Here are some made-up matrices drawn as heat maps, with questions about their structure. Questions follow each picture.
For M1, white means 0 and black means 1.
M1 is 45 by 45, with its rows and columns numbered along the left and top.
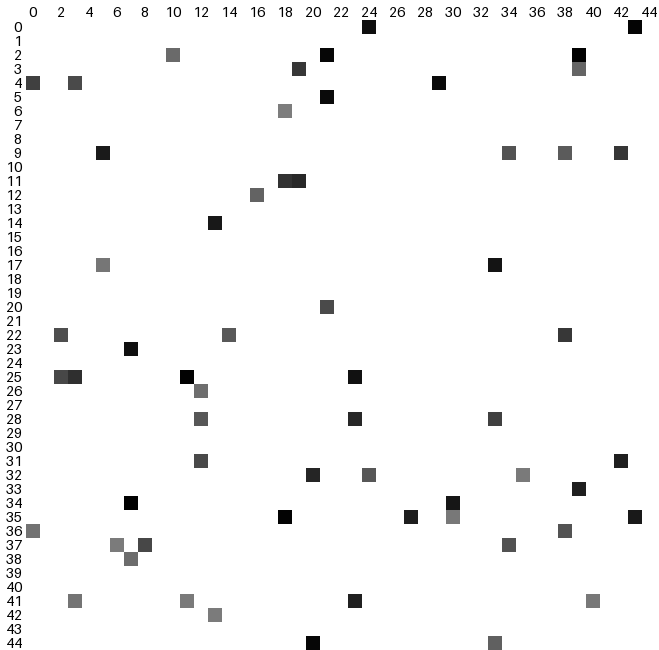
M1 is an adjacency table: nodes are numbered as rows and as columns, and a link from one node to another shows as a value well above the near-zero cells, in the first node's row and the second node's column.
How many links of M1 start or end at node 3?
5
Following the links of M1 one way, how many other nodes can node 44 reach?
4
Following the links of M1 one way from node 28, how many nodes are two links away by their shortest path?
3
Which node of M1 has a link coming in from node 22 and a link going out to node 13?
node 14
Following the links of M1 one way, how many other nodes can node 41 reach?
8
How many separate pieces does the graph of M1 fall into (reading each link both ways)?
3
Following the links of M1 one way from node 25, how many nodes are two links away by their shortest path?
6
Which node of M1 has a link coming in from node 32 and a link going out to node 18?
node 35
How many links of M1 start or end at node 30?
2
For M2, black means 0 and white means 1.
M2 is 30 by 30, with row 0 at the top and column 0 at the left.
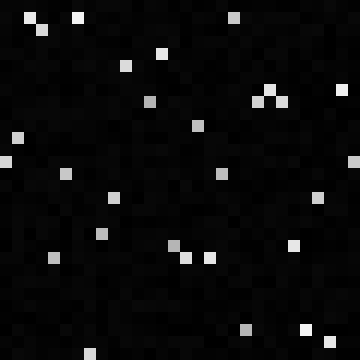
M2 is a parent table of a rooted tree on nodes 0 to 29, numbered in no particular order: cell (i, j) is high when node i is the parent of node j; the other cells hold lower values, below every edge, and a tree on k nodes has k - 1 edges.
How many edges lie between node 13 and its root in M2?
6
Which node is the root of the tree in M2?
11
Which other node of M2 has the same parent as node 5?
18
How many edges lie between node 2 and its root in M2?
2
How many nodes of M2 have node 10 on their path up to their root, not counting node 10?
3
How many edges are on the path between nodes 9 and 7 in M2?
8
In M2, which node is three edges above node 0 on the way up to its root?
21
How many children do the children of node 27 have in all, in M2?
2
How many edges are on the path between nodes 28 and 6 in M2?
9
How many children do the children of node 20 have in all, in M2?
2
